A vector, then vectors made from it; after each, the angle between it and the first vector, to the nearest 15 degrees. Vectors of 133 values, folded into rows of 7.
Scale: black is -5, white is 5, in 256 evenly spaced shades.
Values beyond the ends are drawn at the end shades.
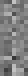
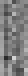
135 degrees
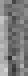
120 degrees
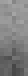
105 degrees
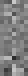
15 degrees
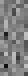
75 degrees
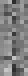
165 degrees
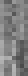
60 degrees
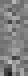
45 degrees
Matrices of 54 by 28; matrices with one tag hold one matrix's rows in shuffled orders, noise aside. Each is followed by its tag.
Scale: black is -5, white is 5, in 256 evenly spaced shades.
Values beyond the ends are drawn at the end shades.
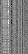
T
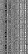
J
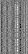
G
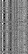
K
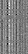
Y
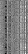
J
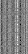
G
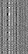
Y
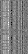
T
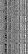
J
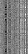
J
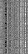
J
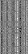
G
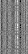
G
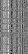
T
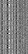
Y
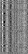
K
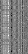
T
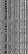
J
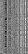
J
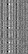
Y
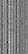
Y
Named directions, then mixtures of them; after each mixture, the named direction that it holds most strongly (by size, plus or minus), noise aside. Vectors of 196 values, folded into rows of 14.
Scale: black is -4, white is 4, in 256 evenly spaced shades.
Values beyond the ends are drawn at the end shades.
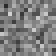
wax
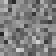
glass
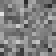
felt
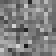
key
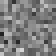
glass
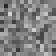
wax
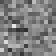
key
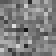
key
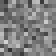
key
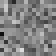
glass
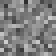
felt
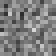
wax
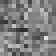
key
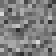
felt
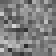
key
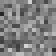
key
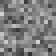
felt
